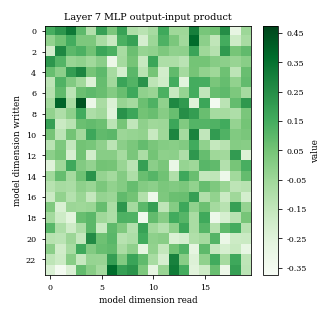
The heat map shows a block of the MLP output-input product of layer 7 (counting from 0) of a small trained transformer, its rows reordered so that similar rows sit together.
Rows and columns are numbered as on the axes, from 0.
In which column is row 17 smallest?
1
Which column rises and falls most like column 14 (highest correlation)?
17
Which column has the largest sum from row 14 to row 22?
13
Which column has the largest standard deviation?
14
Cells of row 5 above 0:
12
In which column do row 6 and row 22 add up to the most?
8
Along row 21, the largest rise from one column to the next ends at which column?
15
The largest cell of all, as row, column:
7, 3
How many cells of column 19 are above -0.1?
16
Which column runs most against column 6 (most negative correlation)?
10
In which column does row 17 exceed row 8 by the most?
18
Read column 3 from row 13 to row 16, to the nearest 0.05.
0 0.05 0 -0.05
